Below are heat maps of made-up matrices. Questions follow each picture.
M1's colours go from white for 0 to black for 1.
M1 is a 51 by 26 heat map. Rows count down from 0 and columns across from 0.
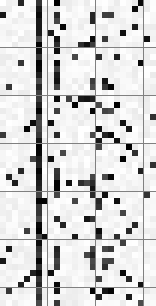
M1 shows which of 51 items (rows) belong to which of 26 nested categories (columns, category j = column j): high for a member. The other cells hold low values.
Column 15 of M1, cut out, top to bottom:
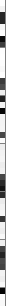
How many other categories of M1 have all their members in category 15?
9
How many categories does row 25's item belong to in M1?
3
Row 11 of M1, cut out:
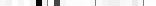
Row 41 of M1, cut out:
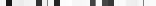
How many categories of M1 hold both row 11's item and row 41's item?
2
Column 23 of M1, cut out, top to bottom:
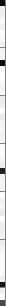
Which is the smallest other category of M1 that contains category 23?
9
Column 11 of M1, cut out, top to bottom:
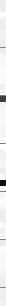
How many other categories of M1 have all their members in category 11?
1
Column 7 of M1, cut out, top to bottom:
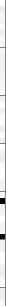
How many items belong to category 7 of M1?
2
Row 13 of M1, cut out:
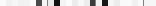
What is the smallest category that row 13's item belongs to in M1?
17
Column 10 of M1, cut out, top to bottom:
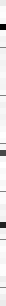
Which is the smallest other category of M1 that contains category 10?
22
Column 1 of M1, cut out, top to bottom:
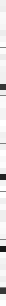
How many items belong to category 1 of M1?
4
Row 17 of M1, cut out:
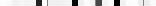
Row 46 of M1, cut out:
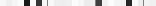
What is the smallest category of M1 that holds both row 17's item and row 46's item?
16
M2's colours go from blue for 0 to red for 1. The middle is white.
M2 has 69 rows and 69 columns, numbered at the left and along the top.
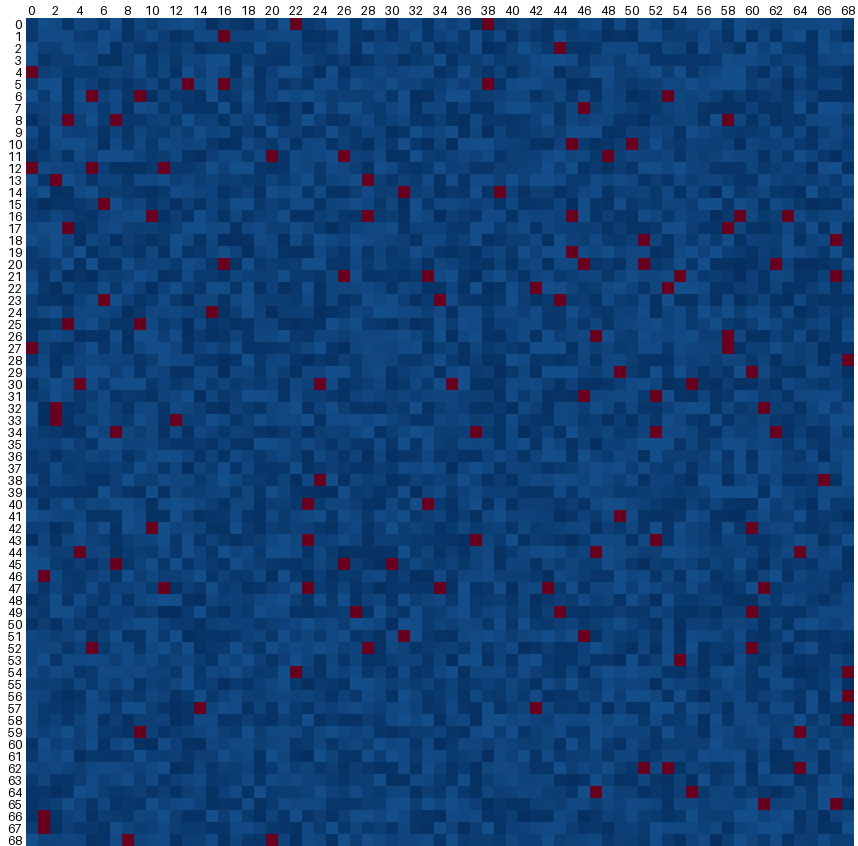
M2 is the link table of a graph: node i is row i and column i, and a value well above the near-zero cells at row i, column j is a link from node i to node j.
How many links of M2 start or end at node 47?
8
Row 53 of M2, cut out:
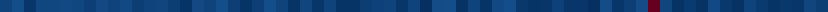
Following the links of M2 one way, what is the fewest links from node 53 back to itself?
3
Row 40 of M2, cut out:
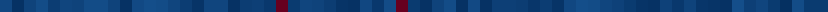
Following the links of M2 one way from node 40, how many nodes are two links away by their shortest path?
5
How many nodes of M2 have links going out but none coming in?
12
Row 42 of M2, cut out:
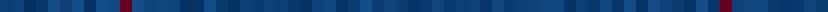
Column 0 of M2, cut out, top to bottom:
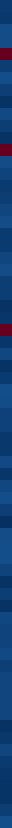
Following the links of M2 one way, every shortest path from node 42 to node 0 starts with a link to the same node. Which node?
node 10
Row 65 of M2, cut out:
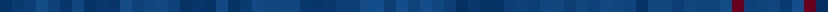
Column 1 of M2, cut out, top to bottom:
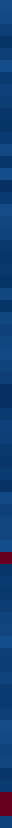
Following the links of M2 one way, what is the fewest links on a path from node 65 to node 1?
2
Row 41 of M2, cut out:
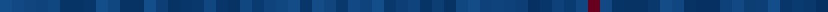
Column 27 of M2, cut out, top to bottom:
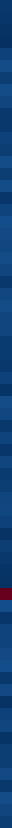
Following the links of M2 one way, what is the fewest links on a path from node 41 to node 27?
2
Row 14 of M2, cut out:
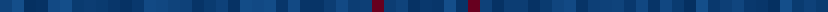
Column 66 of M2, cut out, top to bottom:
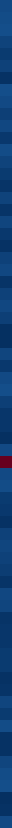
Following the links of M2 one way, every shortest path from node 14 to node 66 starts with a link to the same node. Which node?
node 31
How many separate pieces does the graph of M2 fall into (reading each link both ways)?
2
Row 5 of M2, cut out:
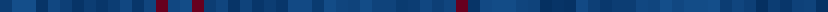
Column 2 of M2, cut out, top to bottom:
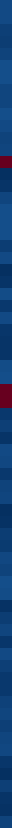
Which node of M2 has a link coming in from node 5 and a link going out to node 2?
node 13
